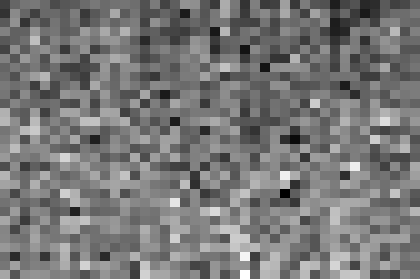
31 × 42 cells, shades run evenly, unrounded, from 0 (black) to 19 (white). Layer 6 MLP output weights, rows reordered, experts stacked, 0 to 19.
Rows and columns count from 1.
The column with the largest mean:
4
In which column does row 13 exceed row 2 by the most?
1
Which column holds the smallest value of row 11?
17
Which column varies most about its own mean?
25
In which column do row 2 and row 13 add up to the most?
12
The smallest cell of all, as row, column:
22, 29
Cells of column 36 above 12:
4
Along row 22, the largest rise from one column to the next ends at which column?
7
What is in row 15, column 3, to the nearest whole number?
14
